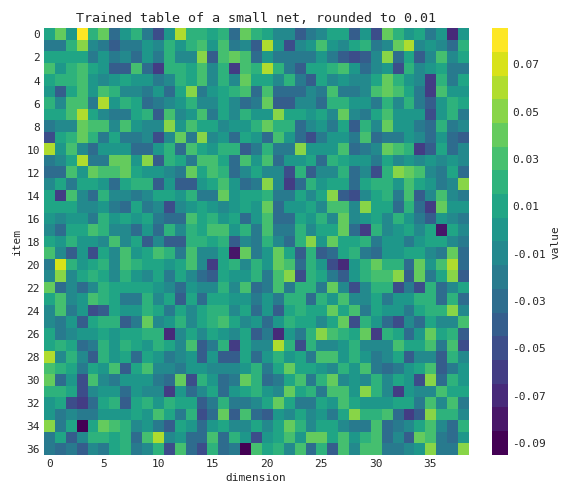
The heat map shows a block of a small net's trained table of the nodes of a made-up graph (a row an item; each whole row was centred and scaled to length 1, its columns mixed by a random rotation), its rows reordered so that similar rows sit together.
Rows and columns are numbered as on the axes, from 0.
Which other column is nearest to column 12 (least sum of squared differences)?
19
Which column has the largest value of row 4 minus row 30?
3
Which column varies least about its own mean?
8
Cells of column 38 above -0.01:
16
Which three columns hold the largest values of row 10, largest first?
0, 23, 31
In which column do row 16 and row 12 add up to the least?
22
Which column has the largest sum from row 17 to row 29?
37
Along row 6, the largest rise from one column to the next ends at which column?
5
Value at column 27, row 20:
-0.07
